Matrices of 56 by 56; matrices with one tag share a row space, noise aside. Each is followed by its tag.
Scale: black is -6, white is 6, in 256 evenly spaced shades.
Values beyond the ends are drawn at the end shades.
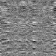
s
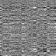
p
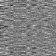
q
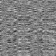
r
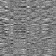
q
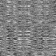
r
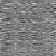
s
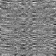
s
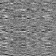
q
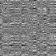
p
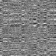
p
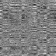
p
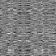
r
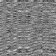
r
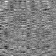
q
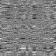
s
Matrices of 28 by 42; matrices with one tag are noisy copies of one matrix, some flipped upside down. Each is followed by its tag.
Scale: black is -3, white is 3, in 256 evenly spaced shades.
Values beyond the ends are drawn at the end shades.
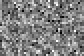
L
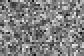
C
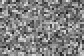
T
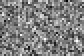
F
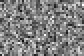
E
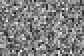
F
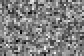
L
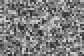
C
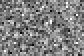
C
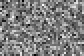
E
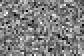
T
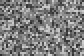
C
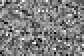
T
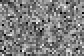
C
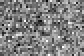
C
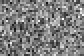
C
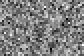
C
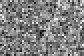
C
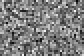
T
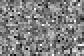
E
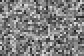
E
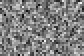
E
